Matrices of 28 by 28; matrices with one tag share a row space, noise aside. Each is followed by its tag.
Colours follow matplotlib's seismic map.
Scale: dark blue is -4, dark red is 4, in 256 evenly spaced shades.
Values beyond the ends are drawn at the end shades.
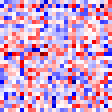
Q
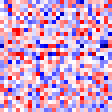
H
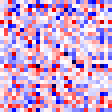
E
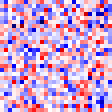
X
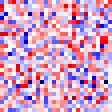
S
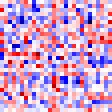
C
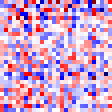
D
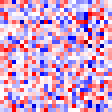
X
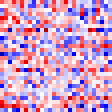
S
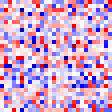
Q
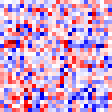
D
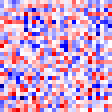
C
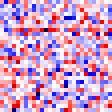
E
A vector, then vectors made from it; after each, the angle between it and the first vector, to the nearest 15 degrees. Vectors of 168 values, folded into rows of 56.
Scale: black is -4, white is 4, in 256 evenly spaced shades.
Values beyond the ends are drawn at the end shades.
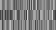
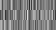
30 degrees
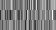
45 degrees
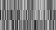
60 degrees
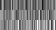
105 degrees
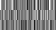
60 degrees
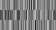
30 degrees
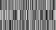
150 degrees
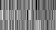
120 degrees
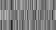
135 degrees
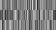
30 degrees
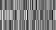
165 degrees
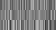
105 degrees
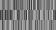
15 degrees
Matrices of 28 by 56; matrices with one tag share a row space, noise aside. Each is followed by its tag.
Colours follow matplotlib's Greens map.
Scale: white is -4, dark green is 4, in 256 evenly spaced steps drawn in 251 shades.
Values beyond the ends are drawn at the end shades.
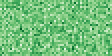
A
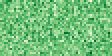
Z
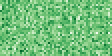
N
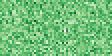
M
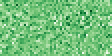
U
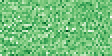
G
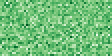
N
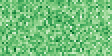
N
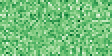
N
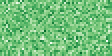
A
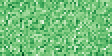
A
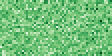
M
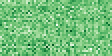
G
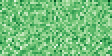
U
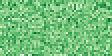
A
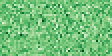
U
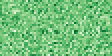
Z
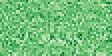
A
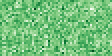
M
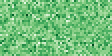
G
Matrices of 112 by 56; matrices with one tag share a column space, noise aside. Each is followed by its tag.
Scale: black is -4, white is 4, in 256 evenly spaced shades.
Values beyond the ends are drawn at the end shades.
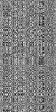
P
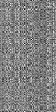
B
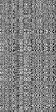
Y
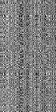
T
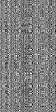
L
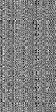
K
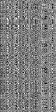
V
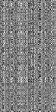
B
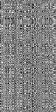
V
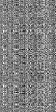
L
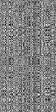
P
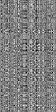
Y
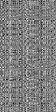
K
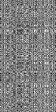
L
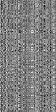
Y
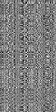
T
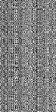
B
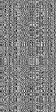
P
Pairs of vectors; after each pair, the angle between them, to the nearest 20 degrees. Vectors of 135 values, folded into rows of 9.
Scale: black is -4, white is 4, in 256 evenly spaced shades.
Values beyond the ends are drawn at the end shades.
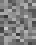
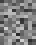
40 degrees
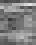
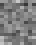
120 degrees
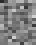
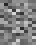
100 degrees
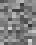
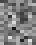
60 degrees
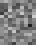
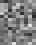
160 degrees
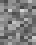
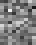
40 degrees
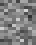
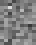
100 degrees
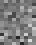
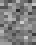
100 degrees
